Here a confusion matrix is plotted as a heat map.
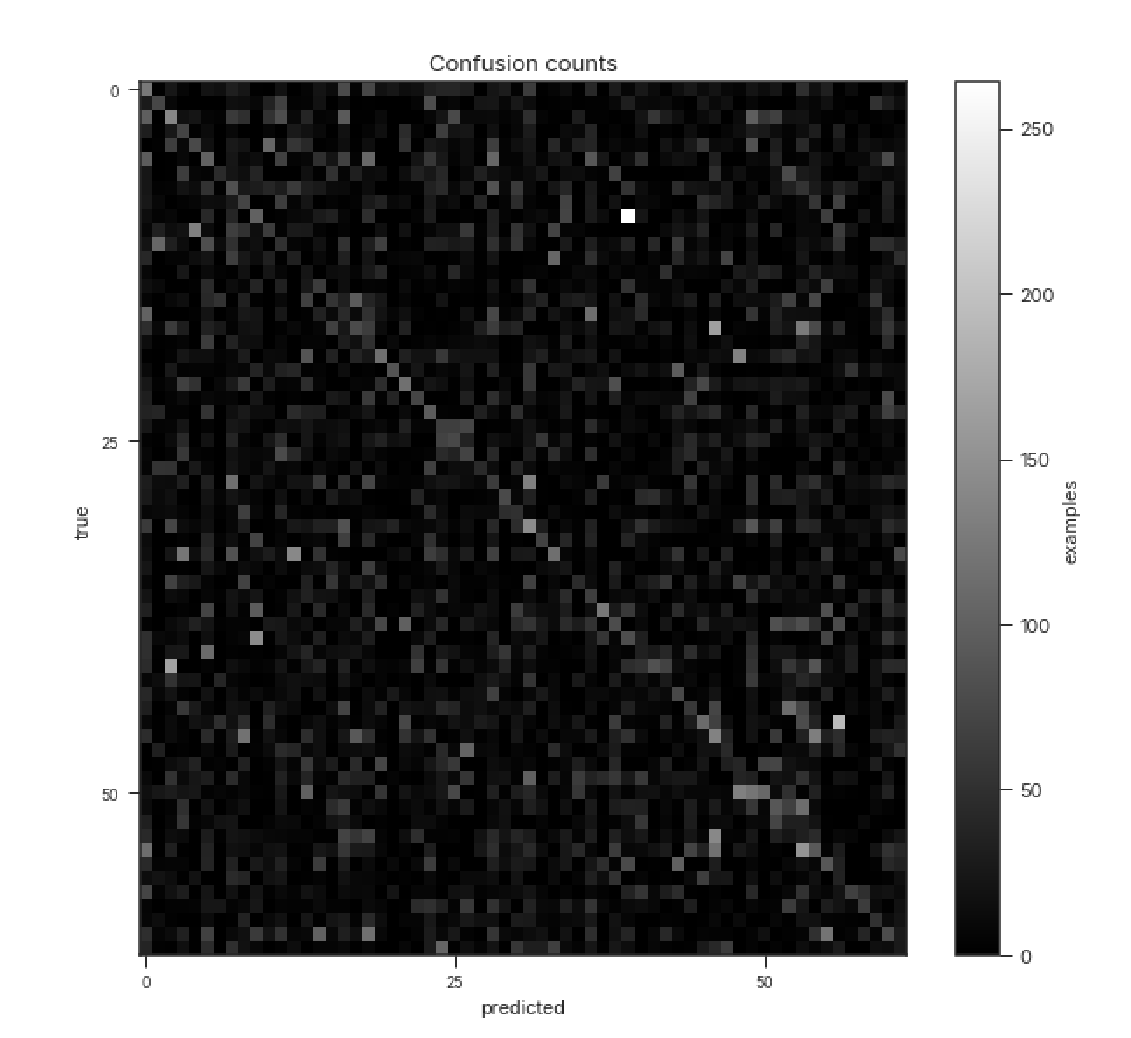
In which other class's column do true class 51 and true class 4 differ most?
10
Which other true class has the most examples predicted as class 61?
33
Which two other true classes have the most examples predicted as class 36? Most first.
16, 5
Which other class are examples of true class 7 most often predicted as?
28
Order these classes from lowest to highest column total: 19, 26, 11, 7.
19, 26, 11, 7
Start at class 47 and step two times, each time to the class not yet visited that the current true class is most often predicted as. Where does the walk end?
11
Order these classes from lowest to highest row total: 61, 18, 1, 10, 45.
18, 1, 61, 10, 45
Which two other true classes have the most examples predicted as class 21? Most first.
38, 45
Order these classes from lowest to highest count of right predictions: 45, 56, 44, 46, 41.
56, 44, 41, 45, 46
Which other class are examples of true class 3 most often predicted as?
24
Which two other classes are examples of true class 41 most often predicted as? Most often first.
2, 54
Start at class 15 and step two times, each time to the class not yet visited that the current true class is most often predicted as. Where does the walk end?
46
